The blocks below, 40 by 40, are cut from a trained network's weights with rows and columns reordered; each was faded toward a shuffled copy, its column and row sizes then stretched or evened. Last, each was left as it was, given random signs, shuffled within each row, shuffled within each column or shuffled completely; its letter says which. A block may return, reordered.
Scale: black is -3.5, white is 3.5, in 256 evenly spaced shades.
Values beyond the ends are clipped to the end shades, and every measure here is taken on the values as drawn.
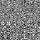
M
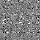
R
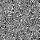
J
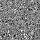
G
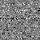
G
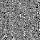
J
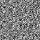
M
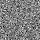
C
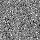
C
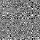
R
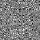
M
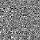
M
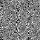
J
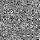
R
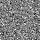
C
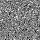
C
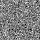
C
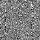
J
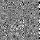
R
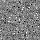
C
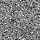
C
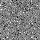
C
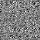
R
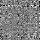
R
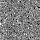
C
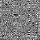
M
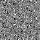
J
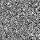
J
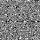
G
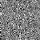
J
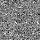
G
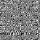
M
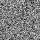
C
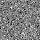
C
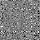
R
